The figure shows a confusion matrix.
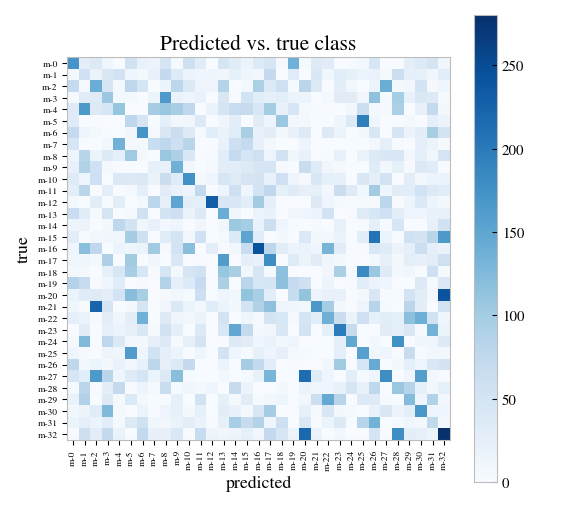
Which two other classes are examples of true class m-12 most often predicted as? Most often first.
m-9, m-16
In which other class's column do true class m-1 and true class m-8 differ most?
m-5
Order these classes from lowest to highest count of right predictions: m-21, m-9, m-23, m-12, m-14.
m-14, m-9, m-21, m-23, m-12
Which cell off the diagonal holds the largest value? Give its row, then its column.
m-20, m-32
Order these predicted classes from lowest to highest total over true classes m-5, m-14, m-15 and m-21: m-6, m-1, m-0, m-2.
m-1, m-0, m-6, m-2
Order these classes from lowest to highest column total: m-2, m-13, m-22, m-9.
m-22, m-2, m-13, m-9
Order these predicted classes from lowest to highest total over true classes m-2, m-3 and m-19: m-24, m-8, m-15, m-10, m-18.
m-24, m-10, m-15, m-18, m-8
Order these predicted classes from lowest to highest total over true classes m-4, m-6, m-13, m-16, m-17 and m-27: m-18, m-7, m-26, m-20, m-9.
m-18, m-26, m-7, m-20, m-9
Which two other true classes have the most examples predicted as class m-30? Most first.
m-27, m-22
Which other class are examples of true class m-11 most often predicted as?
m-26
